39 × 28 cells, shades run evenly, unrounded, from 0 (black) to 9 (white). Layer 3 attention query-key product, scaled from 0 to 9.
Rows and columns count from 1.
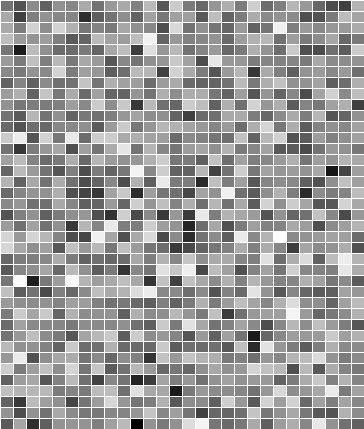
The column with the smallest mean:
7
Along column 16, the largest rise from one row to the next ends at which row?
39
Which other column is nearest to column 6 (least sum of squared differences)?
2
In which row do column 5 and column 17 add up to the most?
6
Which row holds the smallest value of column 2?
5
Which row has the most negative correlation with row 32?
1
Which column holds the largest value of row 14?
10
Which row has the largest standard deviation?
22
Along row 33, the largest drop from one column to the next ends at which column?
3
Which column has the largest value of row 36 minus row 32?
11
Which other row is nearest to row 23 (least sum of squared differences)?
34
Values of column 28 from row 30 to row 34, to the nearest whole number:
3 6 5 5 4
